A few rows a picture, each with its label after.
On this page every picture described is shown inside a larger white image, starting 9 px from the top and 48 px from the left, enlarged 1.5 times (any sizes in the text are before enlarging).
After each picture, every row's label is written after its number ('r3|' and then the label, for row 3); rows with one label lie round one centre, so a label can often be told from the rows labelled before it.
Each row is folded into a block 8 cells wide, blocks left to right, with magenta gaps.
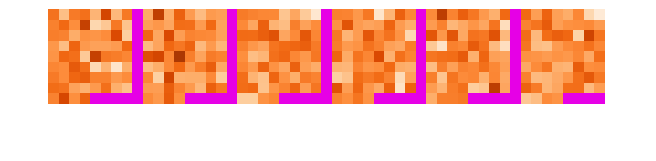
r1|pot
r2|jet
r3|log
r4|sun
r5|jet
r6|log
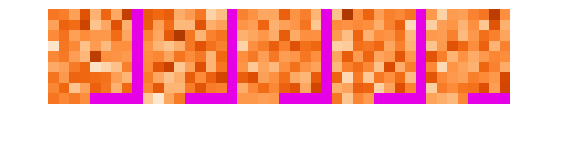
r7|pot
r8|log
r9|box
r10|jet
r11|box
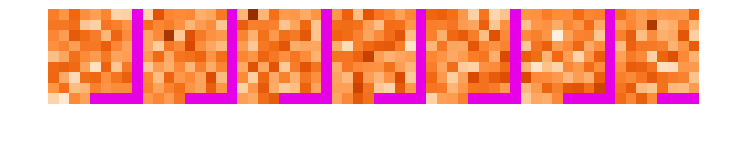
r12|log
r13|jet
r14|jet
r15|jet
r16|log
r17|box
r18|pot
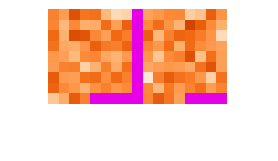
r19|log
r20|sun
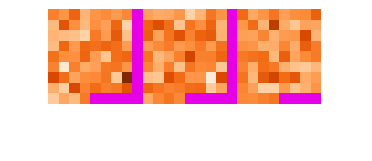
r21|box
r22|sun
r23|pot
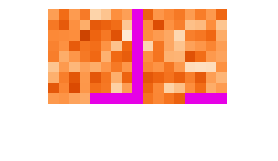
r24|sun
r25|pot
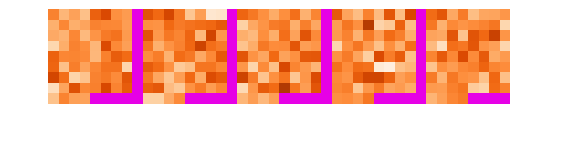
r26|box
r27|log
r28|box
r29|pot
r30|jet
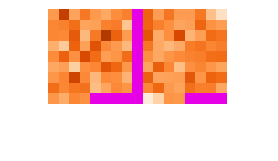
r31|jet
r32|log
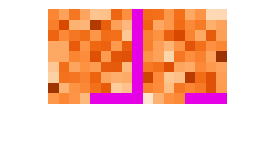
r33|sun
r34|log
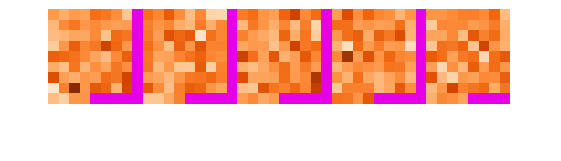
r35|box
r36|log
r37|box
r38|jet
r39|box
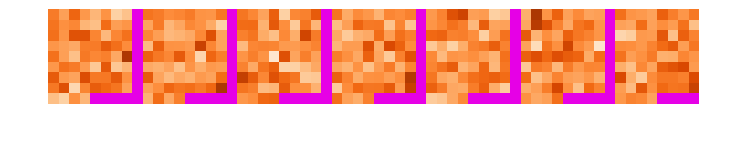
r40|log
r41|box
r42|pot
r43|box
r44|log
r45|jet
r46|box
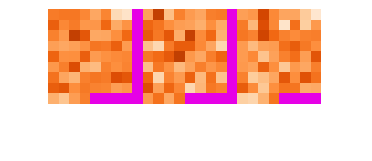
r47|log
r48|jet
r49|log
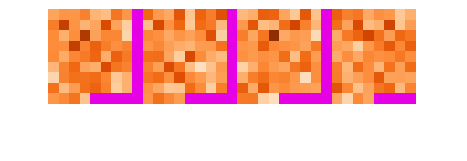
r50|sun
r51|pot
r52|sun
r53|log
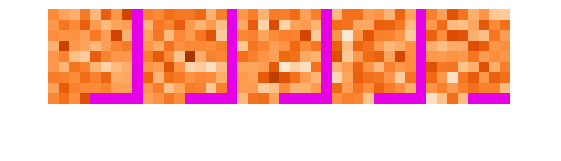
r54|pot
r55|pot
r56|pot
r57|sun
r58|log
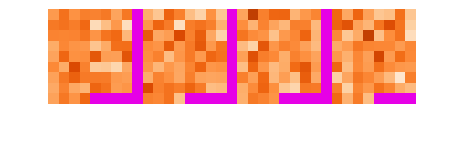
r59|pot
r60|sun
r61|jet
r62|sun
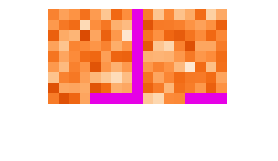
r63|sun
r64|log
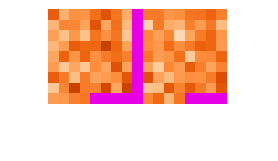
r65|box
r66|box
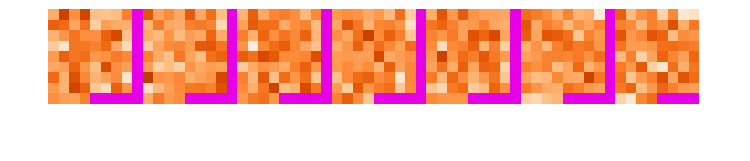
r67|jet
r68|box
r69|jet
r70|sun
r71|jet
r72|log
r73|log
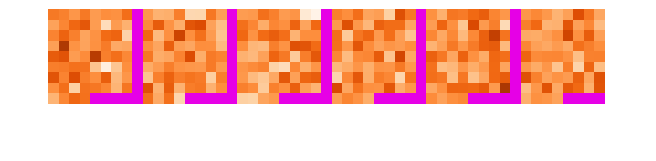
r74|pot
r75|sun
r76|log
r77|sun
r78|box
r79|box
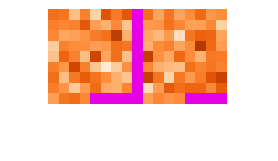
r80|pot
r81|box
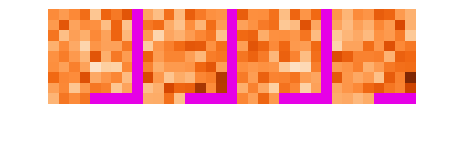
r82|pot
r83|box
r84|pot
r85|box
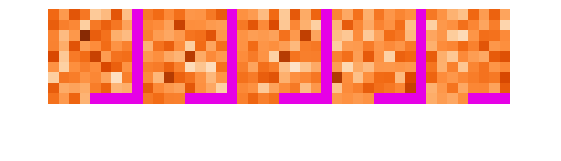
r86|sun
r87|pot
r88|pot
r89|box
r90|box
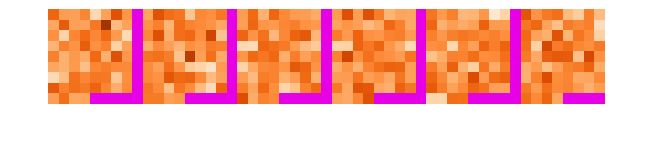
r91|sun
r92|pot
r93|jet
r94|jet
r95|log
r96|sun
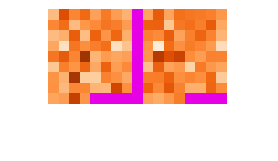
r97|jet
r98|jet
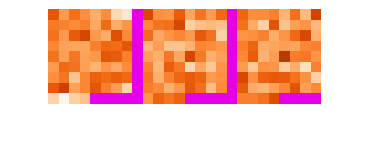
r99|log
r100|pot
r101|pot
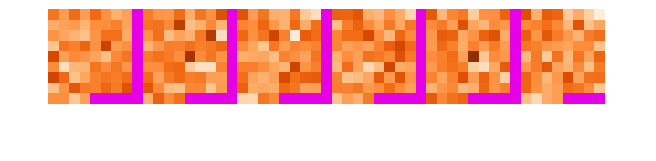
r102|box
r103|pot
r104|log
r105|log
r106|pot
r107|log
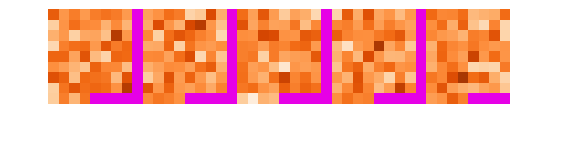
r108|box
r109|sun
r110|log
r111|jet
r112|pot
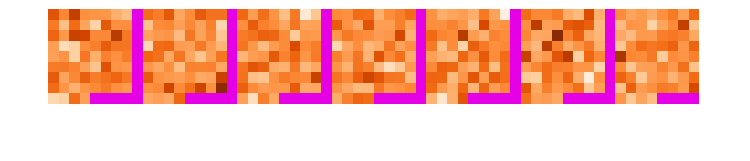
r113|log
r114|box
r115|log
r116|pot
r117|log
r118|sun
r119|box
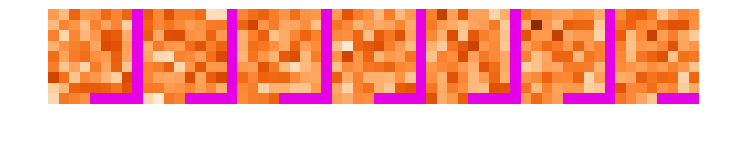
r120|box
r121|log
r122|pot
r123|jet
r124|jet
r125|sun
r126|sun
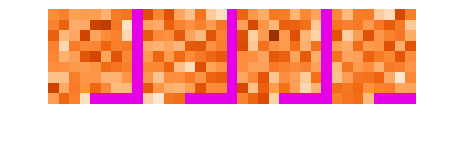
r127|sun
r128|log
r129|sun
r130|sun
